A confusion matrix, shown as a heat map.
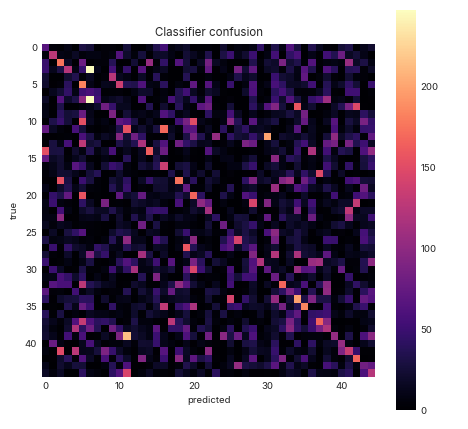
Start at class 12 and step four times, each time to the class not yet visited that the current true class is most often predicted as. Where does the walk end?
10
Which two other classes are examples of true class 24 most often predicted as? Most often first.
13, 28
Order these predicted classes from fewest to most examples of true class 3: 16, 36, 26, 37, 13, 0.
37, 16, 36, 0, 13, 26
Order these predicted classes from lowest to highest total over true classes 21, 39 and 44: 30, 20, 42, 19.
20, 19, 30, 42
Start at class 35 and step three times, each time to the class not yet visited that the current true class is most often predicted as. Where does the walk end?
9
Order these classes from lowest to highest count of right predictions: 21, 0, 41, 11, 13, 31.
0, 31, 21, 13, 41, 11
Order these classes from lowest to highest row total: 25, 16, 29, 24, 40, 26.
24, 40, 25, 16, 26, 29
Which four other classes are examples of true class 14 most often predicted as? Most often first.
0, 36, 44, 16
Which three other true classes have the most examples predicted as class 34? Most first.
8, 28, 30
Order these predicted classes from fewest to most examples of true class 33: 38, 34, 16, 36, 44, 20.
20, 16, 36, 34, 44, 38
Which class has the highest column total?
5
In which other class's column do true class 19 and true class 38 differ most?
4
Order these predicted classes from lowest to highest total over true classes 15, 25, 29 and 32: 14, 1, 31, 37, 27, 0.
14, 27, 1, 0, 37, 31
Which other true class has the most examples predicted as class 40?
41
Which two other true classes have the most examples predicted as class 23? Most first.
12, 44
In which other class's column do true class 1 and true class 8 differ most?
42
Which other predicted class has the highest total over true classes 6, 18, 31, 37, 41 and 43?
2
